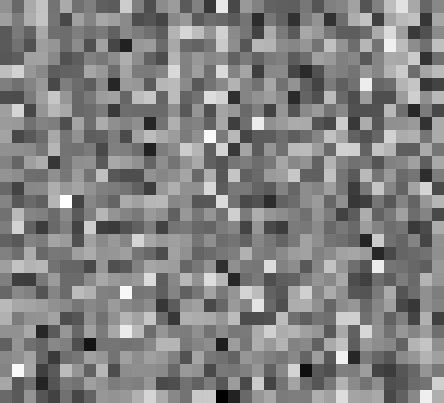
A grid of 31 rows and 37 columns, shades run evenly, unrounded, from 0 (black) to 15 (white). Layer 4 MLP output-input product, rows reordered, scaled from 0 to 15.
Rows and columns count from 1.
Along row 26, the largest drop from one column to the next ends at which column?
4
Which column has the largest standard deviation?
19
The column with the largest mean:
29
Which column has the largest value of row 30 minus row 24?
37
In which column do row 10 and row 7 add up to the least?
36
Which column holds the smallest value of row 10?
13
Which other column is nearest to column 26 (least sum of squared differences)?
27
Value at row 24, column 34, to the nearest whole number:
4
